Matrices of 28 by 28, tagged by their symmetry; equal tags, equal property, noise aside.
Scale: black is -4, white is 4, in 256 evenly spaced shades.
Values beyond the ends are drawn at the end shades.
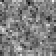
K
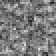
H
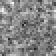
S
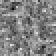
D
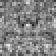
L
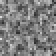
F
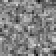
H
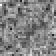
S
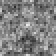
L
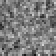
H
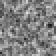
H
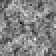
D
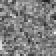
K
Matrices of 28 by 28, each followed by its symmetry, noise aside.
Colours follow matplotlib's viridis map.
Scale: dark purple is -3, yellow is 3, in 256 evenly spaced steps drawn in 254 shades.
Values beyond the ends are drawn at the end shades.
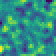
antisymmetric.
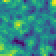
no symmetry.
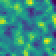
no symmetry.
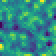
no symmetry.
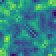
symmetric.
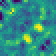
symmetric.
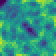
symmetric.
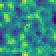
no symmetry.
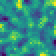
antisymmetric.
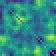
symmetric.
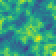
symmetric.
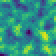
no symmetry.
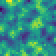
antisymmetric.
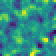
antisymmetric.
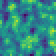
no symmetry.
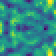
mirrored top to bottom.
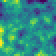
antisymmetric.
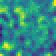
no symmetry.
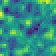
no symmetry.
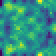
mirrored top to bottom.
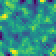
no symmetry.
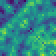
symmetric.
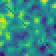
no symmetry.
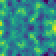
mirrored top to bottom.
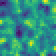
no symmetry.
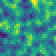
antisymmetric.
